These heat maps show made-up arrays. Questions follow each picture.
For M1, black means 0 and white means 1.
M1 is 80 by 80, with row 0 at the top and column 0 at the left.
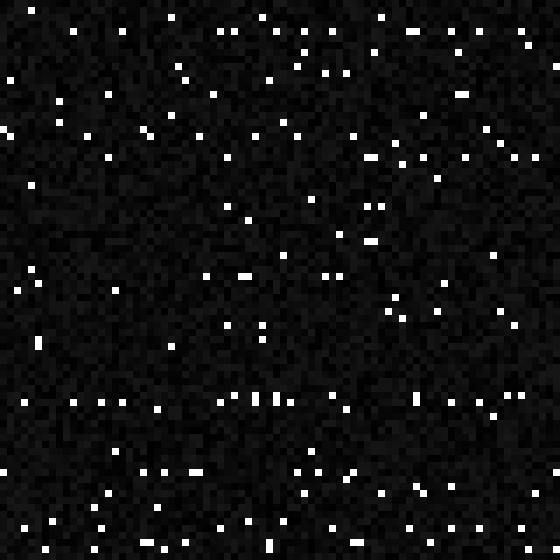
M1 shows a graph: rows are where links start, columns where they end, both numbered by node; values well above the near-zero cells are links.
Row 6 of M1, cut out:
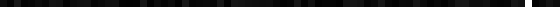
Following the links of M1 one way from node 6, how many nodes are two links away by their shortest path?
8
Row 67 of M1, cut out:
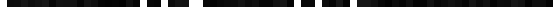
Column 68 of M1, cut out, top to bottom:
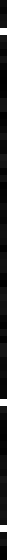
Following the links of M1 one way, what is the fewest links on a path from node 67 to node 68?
3
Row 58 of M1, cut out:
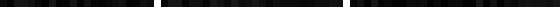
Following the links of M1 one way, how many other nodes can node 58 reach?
12
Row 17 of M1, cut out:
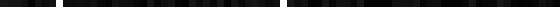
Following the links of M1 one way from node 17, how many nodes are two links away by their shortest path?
2
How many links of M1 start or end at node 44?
5
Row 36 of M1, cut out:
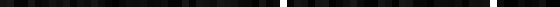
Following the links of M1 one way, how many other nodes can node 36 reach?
9
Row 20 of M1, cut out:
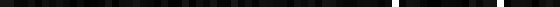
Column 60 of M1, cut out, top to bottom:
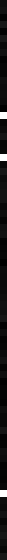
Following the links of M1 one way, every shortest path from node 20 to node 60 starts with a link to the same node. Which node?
node 56
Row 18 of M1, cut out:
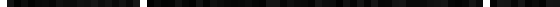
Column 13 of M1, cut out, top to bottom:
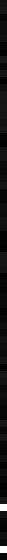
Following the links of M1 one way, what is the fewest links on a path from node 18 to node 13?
4
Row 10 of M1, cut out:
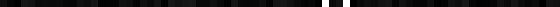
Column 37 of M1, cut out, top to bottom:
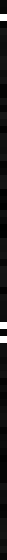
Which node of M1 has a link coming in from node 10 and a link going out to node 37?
node 46
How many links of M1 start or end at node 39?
8
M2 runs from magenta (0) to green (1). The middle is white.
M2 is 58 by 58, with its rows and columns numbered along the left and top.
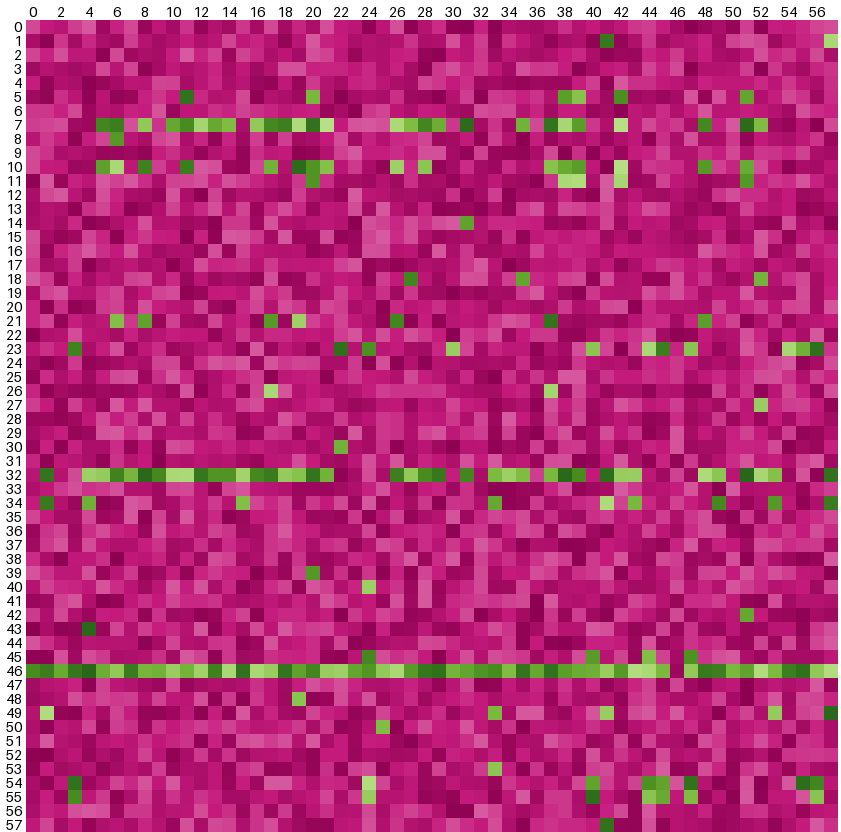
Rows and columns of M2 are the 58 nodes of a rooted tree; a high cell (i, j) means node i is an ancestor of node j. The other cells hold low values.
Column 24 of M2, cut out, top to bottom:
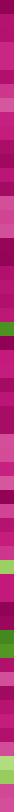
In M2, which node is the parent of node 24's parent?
45
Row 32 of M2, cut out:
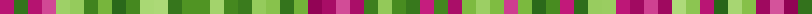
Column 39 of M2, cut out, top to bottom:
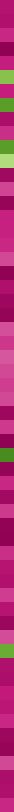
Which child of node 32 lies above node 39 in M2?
7
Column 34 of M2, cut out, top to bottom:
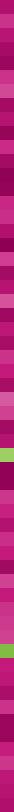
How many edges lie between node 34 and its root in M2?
2
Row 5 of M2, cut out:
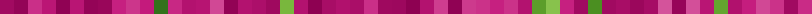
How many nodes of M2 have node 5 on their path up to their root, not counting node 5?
6
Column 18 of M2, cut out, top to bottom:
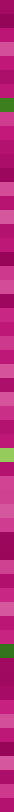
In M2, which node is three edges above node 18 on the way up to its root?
46
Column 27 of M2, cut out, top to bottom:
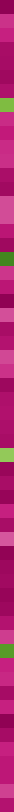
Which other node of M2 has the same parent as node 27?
35
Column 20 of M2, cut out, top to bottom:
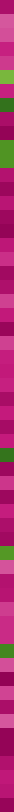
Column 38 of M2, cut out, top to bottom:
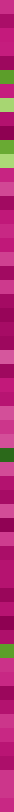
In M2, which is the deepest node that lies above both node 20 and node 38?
11
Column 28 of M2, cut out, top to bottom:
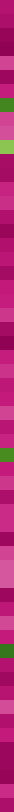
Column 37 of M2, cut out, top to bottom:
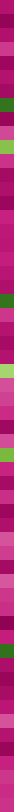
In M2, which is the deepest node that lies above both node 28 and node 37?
10
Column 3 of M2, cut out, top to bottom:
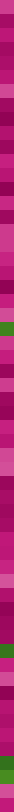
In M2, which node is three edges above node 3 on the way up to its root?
23
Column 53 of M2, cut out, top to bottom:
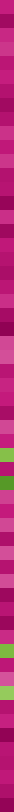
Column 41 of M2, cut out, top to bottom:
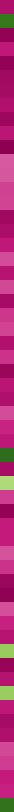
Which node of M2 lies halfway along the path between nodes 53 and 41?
1
